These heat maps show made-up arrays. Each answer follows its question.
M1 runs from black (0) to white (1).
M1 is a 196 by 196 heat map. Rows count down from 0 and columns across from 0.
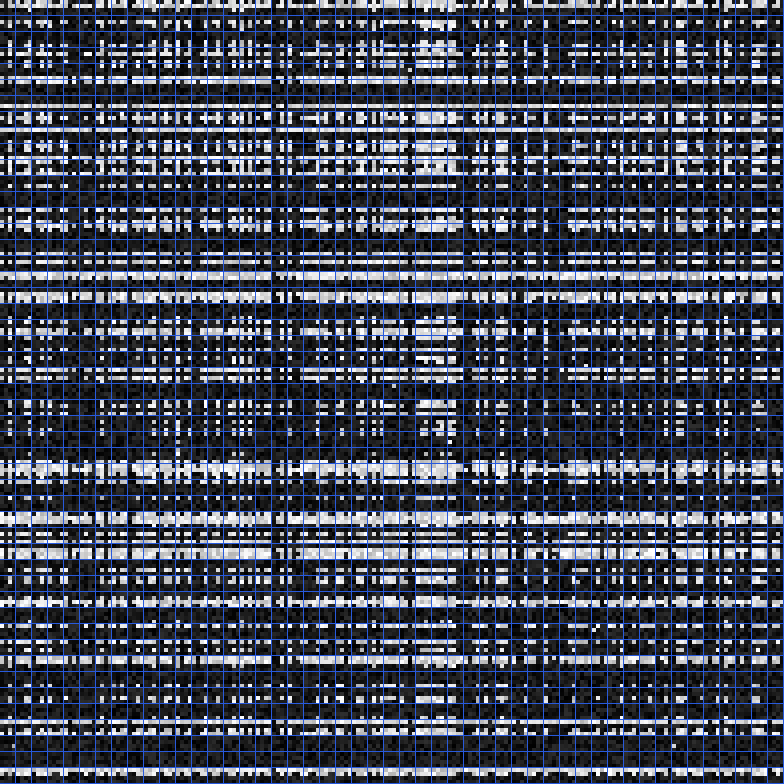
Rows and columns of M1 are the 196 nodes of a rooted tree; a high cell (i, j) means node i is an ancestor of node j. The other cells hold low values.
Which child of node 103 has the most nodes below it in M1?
145
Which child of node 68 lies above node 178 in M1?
192
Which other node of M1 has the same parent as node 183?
61
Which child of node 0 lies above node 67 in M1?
142
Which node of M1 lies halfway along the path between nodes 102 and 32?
129
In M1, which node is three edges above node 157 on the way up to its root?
52
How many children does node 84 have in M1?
5
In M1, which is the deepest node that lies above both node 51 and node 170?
105
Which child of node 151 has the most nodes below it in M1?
40
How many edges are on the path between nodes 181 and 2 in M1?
3
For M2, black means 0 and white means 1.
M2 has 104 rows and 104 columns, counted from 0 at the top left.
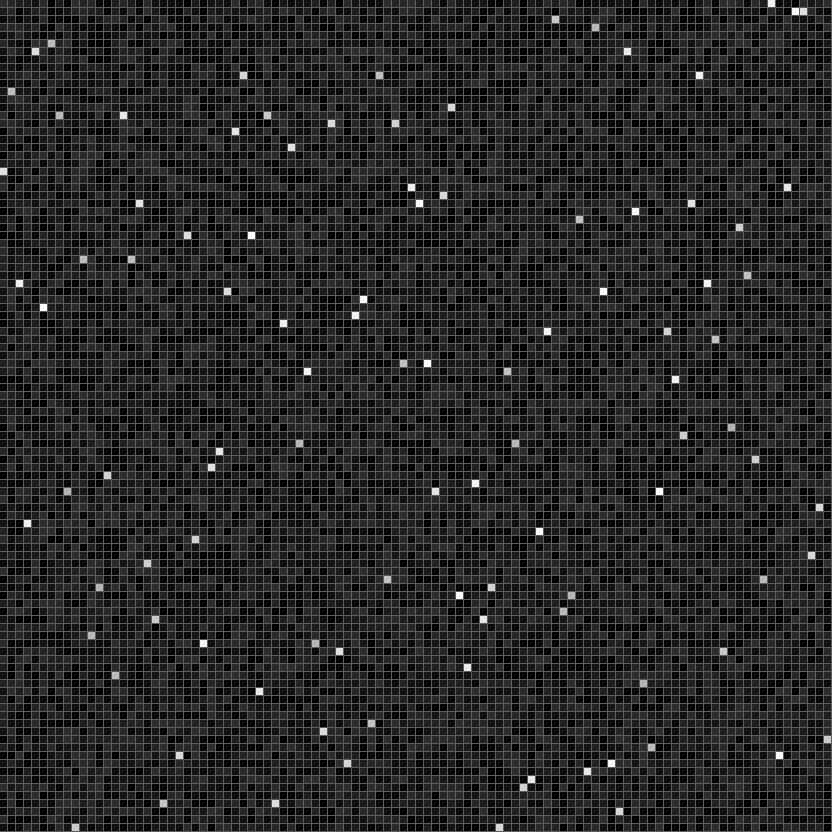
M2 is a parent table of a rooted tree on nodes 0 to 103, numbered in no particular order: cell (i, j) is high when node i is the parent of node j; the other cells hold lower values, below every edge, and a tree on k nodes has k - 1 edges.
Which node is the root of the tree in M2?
21
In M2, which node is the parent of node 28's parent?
18
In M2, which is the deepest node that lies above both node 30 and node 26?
9
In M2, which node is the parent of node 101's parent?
2
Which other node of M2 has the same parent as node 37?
64
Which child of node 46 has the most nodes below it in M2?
38
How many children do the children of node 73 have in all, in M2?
3
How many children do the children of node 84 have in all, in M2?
3
